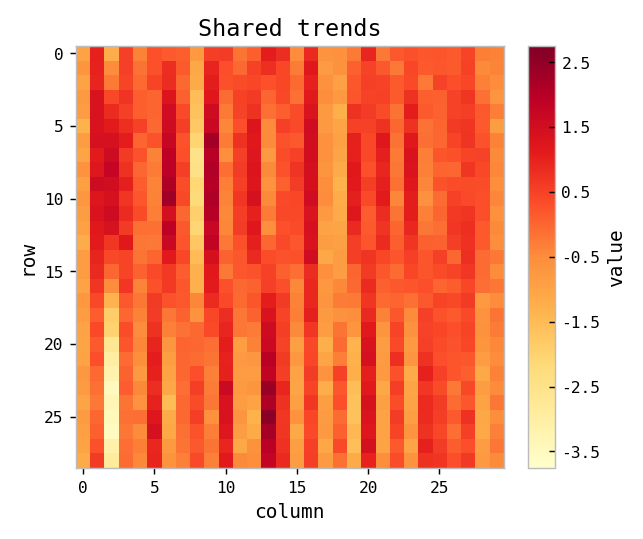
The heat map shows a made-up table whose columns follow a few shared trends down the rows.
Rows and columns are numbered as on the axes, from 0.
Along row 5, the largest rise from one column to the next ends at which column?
9
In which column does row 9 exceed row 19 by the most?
2
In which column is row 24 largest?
13
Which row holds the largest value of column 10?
23
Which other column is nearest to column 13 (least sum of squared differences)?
10
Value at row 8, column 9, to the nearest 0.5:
2
